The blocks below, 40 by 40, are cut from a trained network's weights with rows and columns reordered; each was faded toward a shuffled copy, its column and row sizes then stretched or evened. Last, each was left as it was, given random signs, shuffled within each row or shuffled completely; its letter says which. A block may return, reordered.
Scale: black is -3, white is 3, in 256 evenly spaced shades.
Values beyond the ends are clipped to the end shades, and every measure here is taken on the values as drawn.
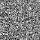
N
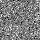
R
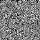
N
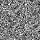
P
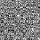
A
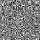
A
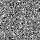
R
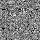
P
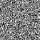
P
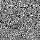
P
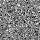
R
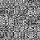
A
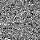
N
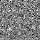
N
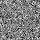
R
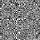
A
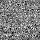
P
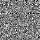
N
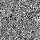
P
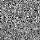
N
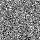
R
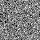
R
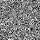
P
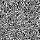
N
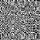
A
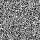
R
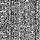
A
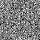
P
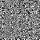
N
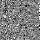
N
